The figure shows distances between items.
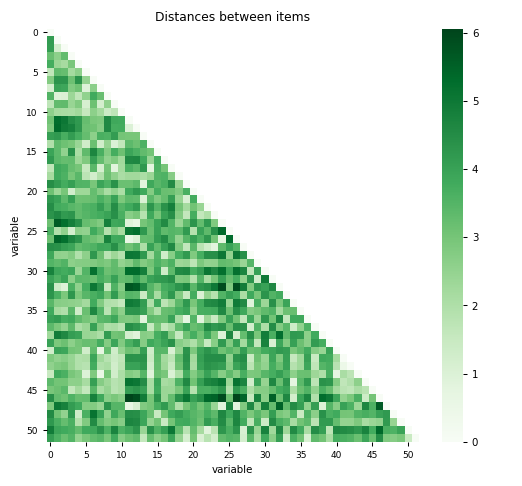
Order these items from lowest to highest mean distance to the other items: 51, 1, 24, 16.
51, 16, 1, 24
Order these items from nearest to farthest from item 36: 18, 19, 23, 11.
19, 23, 18, 11
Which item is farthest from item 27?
46
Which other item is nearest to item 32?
2
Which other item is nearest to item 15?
48
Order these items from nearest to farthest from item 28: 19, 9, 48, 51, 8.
8, 9, 48, 51, 19
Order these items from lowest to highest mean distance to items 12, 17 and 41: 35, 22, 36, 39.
35, 36, 39, 22
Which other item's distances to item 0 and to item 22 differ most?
50
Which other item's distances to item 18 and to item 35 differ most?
6
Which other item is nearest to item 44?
34
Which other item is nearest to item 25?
3
